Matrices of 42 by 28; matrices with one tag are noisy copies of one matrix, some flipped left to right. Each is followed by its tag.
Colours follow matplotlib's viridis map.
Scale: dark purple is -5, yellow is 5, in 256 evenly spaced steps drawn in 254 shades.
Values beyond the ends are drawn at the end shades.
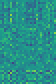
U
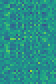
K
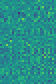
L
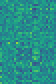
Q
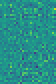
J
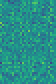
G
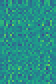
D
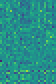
U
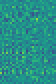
L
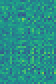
L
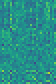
U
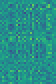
K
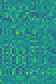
L
